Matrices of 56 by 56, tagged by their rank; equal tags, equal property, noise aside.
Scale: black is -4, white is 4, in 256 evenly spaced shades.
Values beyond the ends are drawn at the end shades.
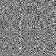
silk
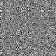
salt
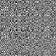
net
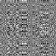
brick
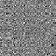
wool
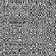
net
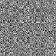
salt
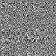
silk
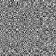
salt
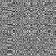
brick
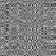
brick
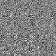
wool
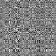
net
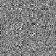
silk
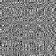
net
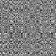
brick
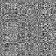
wool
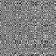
brick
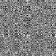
wool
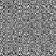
brick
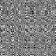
net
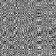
brick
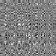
brick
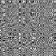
brick
